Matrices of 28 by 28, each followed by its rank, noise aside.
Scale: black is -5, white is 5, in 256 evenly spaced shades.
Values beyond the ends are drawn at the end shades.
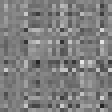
two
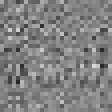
four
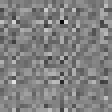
three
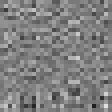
three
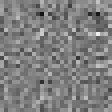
five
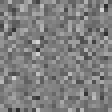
five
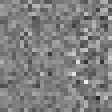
five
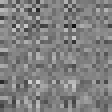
two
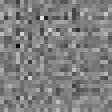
five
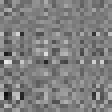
two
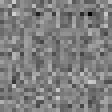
four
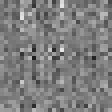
three
